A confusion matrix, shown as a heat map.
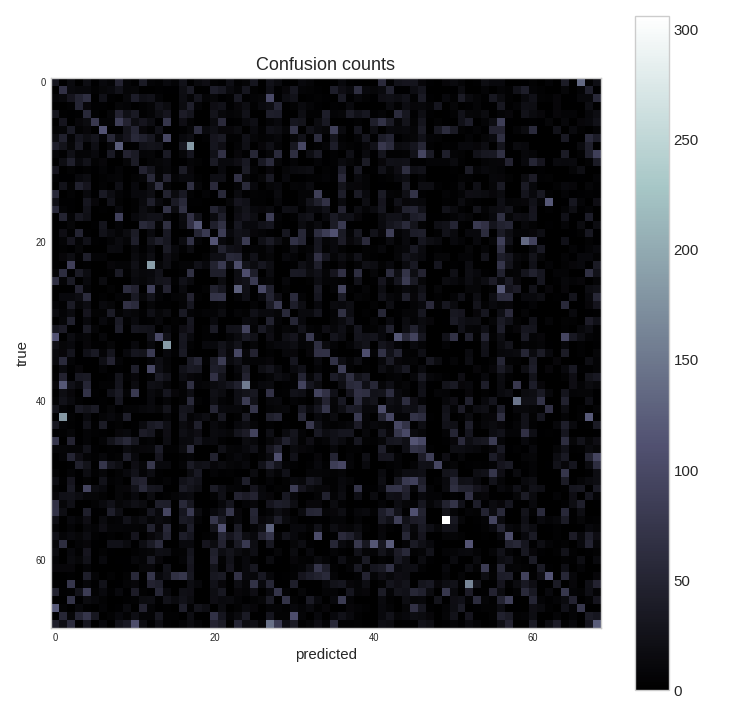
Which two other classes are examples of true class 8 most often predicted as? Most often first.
17, 31
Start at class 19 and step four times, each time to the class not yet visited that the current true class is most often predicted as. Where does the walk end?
27
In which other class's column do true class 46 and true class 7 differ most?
14
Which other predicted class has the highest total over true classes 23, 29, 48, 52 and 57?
12
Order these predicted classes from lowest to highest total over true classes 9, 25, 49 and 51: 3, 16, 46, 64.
3, 16, 64, 46
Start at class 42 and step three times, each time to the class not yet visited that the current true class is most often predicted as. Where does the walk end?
24
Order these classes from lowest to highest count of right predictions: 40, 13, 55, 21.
40, 21, 13, 55
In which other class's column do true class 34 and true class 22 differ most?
39
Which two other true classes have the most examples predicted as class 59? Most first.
20, 62
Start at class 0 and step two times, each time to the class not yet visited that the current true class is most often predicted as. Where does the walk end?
45
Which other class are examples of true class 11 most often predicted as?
44
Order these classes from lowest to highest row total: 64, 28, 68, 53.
28, 53, 64, 68
